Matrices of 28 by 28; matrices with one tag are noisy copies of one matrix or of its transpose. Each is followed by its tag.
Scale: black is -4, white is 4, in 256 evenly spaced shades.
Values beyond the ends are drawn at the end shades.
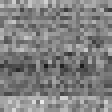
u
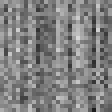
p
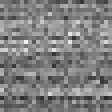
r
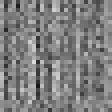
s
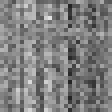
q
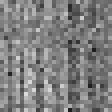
q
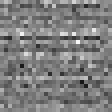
s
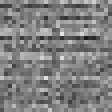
s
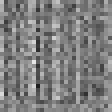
s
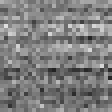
q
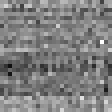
u
